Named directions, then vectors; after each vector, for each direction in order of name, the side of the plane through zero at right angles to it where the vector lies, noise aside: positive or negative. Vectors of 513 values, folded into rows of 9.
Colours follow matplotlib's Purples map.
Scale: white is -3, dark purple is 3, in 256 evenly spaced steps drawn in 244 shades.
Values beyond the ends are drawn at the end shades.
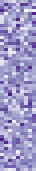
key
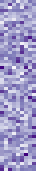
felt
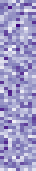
negative, positive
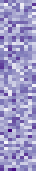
positive, negative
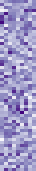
negative, negative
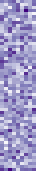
positive, negative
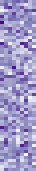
negative, negative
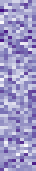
positive, positive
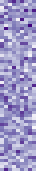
negative, negative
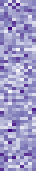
positive, negative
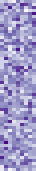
negative, positive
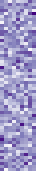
positive, positive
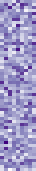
negative, positive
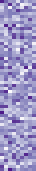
positive, negative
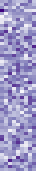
positive, positive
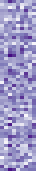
positive, negative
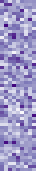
positive, positive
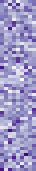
positive, negative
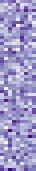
positive, negative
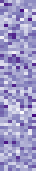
positive, positive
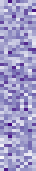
negative, negative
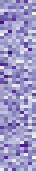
negative, negative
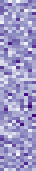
positive, positive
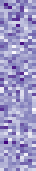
negative, positive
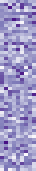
negative, positive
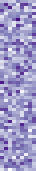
negative, positive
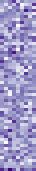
positive, negative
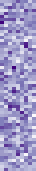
negative, negative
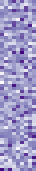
positive, negative
